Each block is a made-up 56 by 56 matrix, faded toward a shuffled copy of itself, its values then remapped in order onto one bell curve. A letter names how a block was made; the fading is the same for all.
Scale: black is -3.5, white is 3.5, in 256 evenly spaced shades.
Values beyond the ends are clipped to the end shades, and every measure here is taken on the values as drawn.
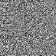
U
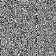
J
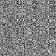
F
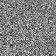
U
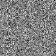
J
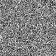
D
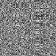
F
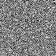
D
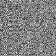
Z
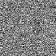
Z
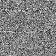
D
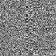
F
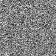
D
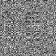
F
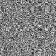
Z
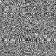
F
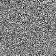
U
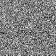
D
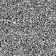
D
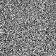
U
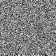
D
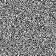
D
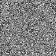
U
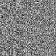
Z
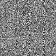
J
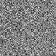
Z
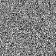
U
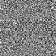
Z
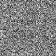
Z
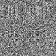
Z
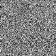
U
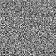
Z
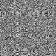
Z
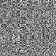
F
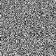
U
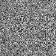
U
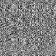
F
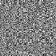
Z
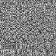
F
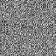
F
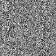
J
